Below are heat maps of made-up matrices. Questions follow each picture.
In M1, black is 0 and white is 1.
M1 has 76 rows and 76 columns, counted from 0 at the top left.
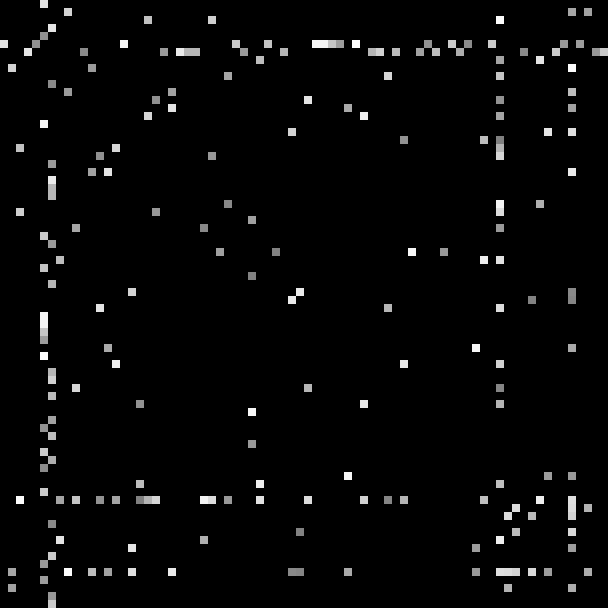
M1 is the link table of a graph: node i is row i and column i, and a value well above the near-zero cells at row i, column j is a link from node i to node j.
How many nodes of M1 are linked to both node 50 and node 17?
1
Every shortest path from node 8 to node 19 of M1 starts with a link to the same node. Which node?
node 71
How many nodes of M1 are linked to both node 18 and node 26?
2
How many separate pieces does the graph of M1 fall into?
4
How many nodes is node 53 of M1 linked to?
1
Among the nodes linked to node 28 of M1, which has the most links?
node 62
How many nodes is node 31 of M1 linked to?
4
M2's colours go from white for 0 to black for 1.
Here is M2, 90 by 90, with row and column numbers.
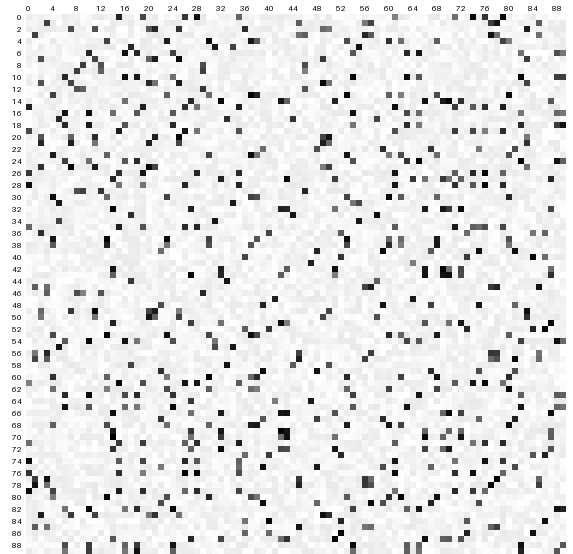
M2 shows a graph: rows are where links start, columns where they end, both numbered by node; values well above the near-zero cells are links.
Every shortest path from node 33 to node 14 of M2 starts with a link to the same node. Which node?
node 17
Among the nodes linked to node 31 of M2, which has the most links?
node 54
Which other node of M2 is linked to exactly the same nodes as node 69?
node 51
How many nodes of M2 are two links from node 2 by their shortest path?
6
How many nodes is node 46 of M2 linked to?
5
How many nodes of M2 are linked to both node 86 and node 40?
4
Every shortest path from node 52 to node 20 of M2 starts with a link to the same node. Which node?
node 36
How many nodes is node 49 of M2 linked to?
8
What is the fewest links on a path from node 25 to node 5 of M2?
4
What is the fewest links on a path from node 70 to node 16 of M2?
2
